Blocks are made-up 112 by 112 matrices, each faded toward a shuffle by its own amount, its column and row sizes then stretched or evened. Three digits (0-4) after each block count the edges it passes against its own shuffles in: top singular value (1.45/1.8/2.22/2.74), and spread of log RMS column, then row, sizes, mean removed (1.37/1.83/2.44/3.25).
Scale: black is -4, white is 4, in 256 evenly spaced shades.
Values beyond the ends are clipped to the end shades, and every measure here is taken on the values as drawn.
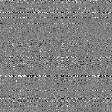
4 2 4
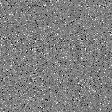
2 0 1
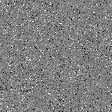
0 1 0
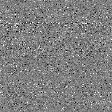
1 0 3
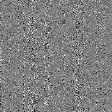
0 4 0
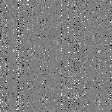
1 4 1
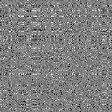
4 1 3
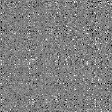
2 3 3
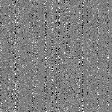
2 4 0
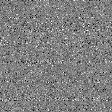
1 0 3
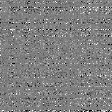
2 3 4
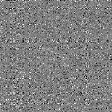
3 2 3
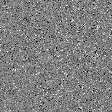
1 1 0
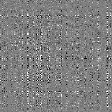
4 4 3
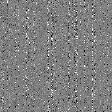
0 4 0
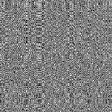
4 3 1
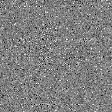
2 1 2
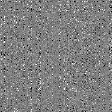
1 4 2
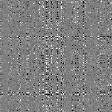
4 4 3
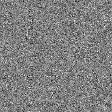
1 1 1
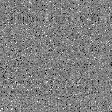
2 1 0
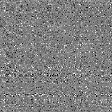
3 2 3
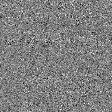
0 1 2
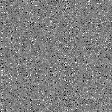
2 2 1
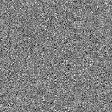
2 2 0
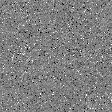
0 1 1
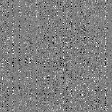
1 4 2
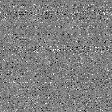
2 0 3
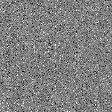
0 2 0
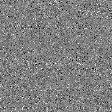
1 2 2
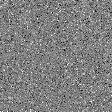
0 0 1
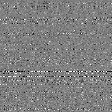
3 1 4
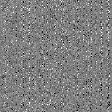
3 4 0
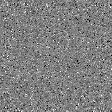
1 1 1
